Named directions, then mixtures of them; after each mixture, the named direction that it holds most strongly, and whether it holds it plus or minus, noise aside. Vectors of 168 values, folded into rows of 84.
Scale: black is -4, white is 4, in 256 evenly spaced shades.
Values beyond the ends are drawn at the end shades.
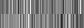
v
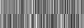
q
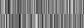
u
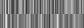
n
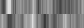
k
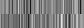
v, minus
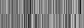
v, minus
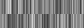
v, minus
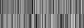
q, minus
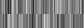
n, minus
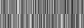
q, plus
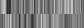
k, minus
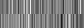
v, plus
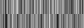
n, minus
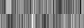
k, plus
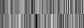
q, minus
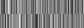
u, minus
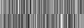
v, minus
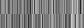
v, minus
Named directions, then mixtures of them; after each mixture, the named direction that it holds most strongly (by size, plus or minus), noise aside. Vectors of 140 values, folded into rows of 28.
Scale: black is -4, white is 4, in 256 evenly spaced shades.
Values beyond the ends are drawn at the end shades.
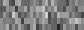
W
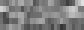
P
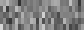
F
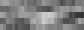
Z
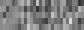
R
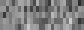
R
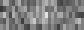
W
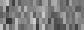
F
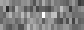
R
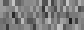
W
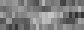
Z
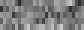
P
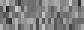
F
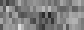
Z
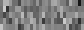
F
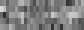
P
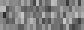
R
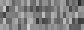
R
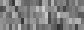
W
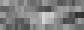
Z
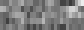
P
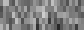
W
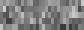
F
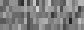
R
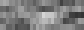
Z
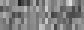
R
